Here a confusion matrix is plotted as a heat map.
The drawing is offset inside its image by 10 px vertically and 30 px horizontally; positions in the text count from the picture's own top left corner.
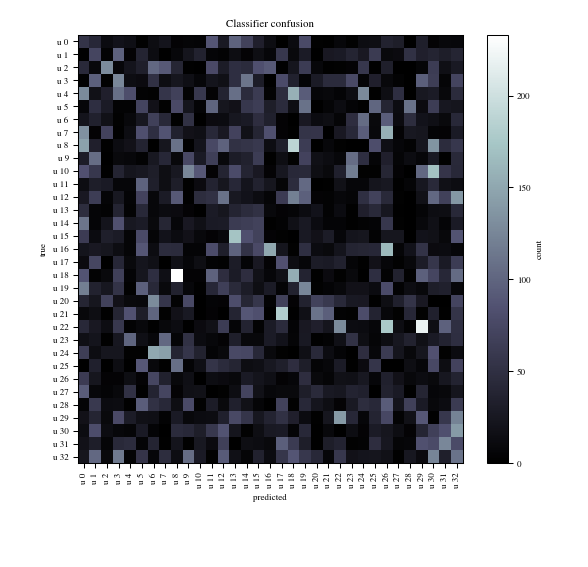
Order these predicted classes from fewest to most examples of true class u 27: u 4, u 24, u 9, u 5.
u 5, u 9, u 24, u 4
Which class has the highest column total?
u 32
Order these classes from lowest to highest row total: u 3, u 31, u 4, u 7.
u 31, u 3, u 7, u 4
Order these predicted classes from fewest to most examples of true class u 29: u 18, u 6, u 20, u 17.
u 20, u 6, u 18, u 17
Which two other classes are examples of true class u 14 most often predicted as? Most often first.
u 0, u 3
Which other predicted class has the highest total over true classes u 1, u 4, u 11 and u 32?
u 3
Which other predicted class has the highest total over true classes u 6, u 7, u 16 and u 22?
u 26
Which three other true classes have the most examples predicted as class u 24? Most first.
u 4, u 6, u 7
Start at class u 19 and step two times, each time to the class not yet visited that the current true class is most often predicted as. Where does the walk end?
u 13
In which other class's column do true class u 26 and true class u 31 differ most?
u 17
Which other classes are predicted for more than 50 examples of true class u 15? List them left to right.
u 0, u 5, u 13, u 14, u 32
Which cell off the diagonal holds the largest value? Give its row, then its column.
u 18, u 8
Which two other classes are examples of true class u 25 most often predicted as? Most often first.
u 8, u 5
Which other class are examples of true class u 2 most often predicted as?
u 6
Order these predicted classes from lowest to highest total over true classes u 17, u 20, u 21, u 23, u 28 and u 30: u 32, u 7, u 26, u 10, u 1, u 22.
u 10, u 22, u 26, u 7, u 1, u 32
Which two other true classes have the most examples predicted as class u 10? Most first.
u 4, u 12
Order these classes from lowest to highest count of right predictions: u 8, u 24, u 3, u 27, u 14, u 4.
u 27, u 24, u 14, u 4, u 8, u 3
